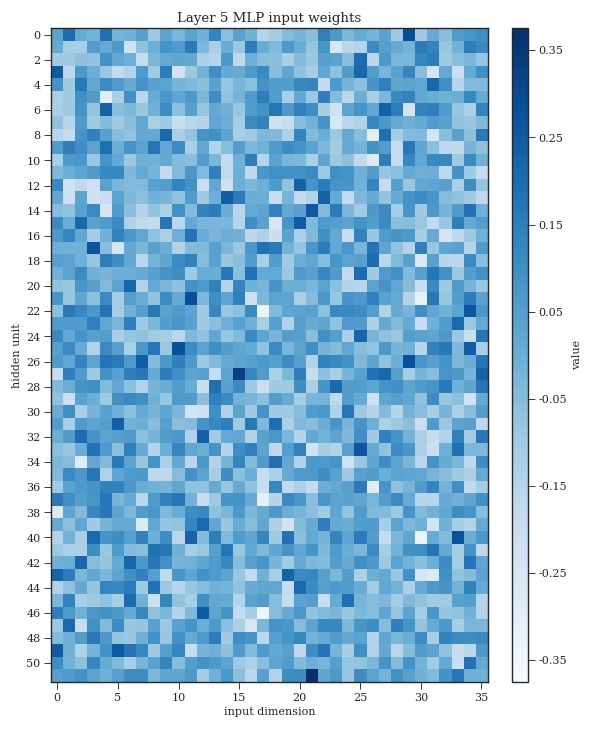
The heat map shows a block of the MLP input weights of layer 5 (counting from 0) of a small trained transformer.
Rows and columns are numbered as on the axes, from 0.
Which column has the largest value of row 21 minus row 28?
11
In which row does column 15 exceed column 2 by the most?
34
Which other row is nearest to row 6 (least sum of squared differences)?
4
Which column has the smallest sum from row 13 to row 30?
30
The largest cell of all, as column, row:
21, 51
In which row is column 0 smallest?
38
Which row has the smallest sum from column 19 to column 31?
8
